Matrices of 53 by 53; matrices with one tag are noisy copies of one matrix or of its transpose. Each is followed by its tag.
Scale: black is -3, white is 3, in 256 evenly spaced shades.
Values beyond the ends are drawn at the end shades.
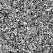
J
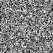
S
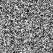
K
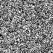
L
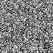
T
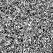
K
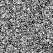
T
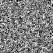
S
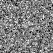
S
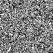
J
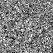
K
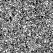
L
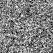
K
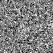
K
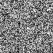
J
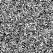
L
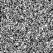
S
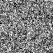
J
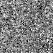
T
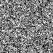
T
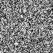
S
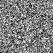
K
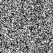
L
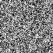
L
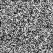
L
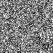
T
